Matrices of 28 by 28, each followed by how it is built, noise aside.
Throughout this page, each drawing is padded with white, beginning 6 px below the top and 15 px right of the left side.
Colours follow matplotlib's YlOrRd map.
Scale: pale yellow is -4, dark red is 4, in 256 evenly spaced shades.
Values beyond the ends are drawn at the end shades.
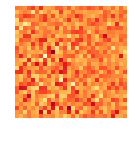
lower triangular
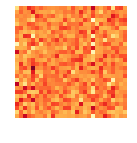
uneven columns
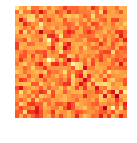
block diagonal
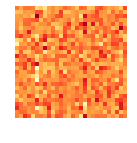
uneven columns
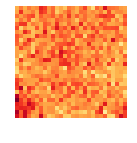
smooth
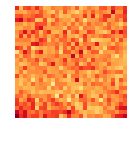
smooth
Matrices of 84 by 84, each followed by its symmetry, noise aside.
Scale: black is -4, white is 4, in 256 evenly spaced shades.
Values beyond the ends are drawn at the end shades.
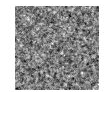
symmetric.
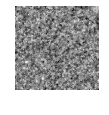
symmetric across the other diagonal.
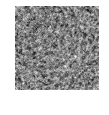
symmetric.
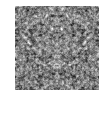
mirrored left to right.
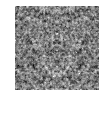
mirrored left to right.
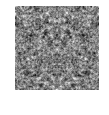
mirrored left to right.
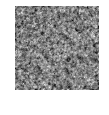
symmetric.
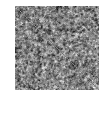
symmetric.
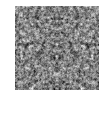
mirrored left to right.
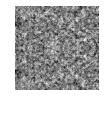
mirrored top to bottom.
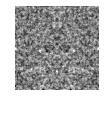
mirrored left to right.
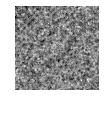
symmetric.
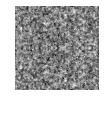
mirrored top to bottom.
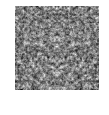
mirrored left to right.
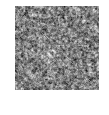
symmetric across the other diagonal.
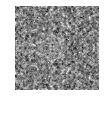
mirrored top to bottom.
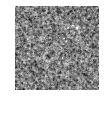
symmetric across the other diagonal.
